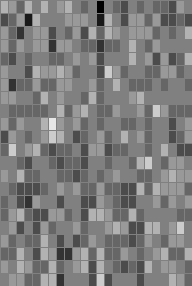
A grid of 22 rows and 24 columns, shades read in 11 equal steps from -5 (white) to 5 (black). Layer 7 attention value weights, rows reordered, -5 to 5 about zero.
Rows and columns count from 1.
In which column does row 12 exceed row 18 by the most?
23
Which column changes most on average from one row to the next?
3
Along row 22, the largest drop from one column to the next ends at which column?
13
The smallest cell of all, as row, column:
10, 7
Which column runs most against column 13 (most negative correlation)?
9
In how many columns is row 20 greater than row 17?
7
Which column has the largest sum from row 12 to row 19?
11
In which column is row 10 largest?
22
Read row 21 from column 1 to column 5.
-1 0 -2 -1 1
